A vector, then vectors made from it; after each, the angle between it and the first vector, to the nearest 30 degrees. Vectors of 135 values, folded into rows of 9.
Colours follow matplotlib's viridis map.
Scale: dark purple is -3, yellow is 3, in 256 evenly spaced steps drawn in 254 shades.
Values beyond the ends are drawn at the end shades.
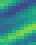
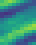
30 degrees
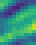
30 degrees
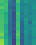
90 degrees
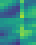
60 degrees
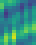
30 degrees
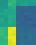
90 degrees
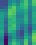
120 degrees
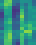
60 degrees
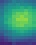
90 degrees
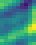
30 degrees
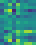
90 degrees
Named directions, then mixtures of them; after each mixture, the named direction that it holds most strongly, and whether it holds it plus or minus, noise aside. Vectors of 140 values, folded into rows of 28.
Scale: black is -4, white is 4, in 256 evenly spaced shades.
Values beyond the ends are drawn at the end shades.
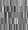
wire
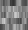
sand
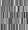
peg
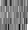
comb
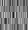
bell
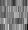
sand, plus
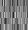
bell, plus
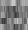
sand, minus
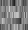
sand, plus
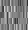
wire, minus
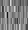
wire, minus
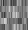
sand, plus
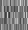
wire, plus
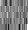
comb, plus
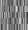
peg, plus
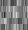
sand, plus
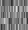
peg, plus
